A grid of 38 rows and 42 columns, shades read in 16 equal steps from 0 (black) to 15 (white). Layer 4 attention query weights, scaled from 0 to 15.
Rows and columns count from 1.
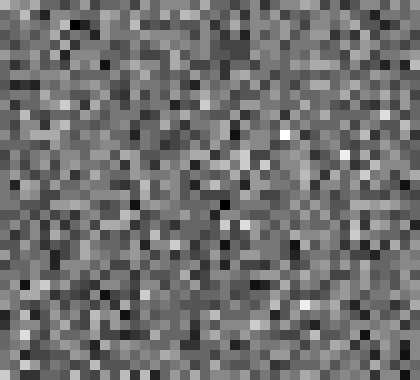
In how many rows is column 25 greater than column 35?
17
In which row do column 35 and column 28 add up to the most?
16
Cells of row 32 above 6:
18
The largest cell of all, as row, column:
14, 29
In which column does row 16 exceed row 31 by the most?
35
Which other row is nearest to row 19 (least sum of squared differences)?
37
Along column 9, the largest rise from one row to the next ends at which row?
12
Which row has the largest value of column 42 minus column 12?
31
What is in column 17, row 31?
7
